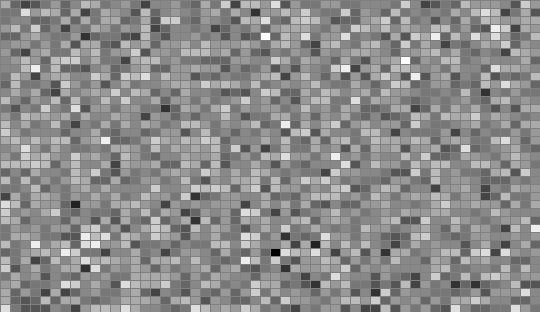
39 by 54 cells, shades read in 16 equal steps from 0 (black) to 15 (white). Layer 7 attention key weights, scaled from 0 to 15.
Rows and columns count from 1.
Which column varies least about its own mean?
18
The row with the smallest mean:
37
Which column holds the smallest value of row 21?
12
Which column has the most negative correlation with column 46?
17
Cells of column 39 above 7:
26
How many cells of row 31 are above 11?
4
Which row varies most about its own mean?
32
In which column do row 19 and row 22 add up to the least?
41
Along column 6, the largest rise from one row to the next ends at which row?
13
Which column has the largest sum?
10
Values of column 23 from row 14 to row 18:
12 11 9 8 6
